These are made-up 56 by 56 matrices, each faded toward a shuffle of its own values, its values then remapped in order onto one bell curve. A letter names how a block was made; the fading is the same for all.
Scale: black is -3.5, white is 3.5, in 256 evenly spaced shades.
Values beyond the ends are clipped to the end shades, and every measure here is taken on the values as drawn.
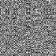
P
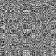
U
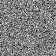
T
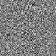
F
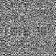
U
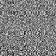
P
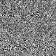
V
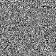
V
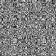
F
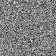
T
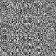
P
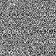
U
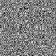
F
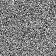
T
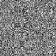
F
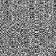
P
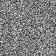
T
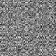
U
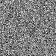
T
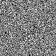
T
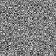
F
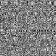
F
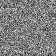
T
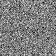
T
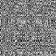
U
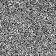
T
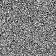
T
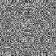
P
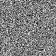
T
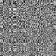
U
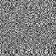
P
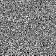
V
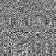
U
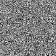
V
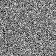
T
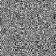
P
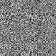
F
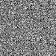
V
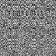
U
